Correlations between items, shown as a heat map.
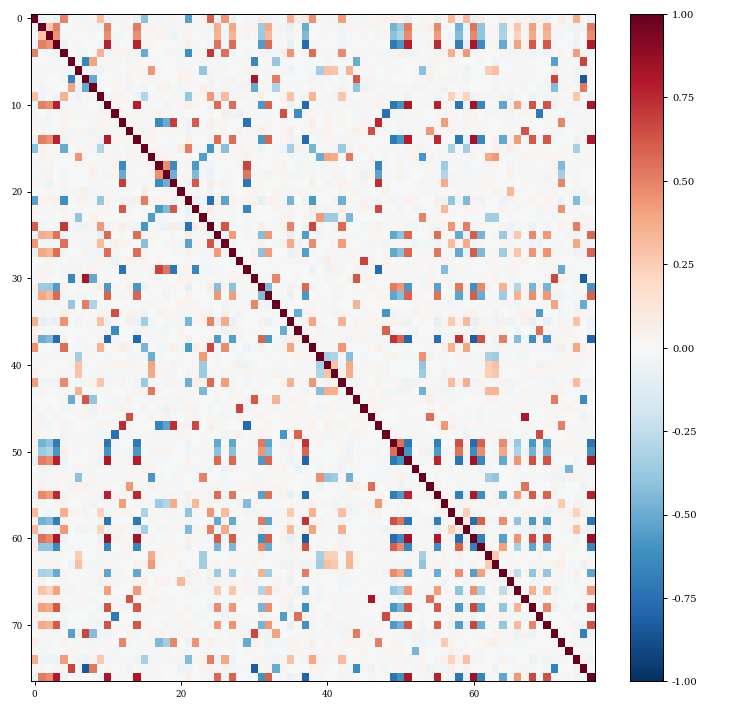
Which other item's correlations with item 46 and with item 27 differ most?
67
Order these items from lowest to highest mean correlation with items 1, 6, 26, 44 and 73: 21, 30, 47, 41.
21, 47, 41, 30
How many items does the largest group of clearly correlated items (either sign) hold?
22
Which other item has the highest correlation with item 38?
24
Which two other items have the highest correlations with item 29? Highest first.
17, 18
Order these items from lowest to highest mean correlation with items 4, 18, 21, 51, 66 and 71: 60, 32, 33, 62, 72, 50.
50, 72, 62, 33, 32, 60
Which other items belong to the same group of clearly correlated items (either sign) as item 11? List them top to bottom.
34, 36, 48, 69
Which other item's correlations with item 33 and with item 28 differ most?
45
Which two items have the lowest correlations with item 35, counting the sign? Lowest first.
21, 15
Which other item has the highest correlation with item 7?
30
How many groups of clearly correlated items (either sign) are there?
10
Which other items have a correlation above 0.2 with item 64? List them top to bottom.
31, 37, 49, 50, 58, 61
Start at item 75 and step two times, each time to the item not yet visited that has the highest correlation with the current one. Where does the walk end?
8
